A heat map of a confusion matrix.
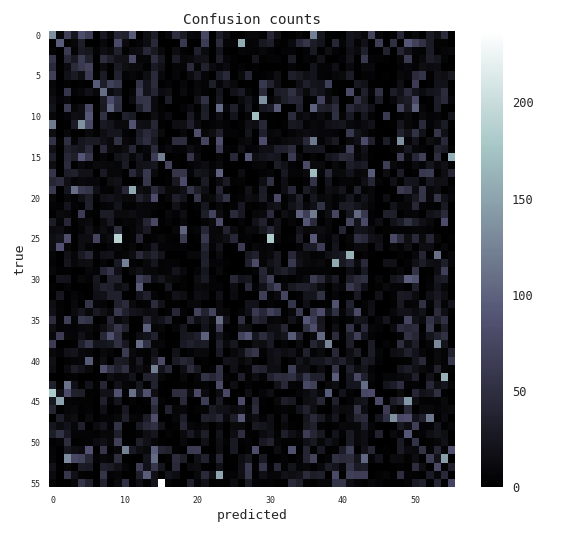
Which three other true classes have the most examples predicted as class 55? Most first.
15, 51, 40
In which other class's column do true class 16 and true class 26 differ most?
1
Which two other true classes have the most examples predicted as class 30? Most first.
25, 34
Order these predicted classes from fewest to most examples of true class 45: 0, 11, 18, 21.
11, 0, 18, 21
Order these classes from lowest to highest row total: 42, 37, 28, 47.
28, 42, 47, 37
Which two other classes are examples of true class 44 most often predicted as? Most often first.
0, 11
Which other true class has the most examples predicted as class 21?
37
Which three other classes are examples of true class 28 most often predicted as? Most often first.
39, 10, 33
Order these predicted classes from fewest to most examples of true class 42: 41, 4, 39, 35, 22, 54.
4, 41, 22, 35, 39, 54
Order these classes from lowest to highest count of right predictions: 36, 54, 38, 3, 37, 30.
3, 54, 30, 36, 37, 38
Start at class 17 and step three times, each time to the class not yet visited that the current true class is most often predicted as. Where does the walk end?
48
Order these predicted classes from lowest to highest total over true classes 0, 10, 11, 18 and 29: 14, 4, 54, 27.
27, 14, 54, 4
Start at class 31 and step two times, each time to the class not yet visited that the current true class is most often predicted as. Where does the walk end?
20
